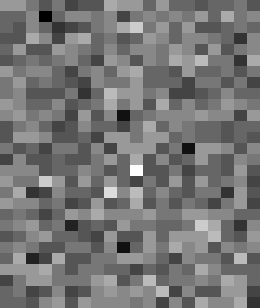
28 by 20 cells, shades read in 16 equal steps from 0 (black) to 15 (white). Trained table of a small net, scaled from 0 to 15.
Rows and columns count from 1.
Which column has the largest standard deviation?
11
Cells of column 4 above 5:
16
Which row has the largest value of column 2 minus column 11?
25
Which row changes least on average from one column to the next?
20
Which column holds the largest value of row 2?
18
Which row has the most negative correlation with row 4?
24
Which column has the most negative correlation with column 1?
12
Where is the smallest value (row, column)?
2, 4
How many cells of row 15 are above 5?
12
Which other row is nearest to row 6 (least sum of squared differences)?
22
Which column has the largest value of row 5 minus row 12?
5
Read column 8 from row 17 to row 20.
6 5 9 10
